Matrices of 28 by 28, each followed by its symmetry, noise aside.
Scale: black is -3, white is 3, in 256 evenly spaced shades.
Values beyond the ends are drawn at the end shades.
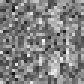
mirrored top to bottom.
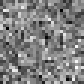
symmetric across the other diagonal.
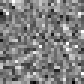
antisymmetric.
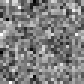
antisymmetric.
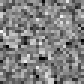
symmetric across the other diagonal.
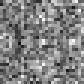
mirrored top to bottom.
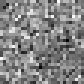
symmetric.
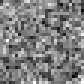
symmetric.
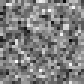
antisymmetric.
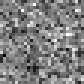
antisymmetric.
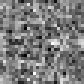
mirrored top to bottom.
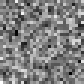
symmetric.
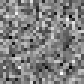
symmetric.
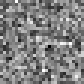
symmetric.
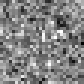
symmetric across the other diagonal.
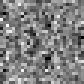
mirrored top to bottom.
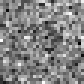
symmetric across the other diagonal.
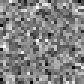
symmetric.
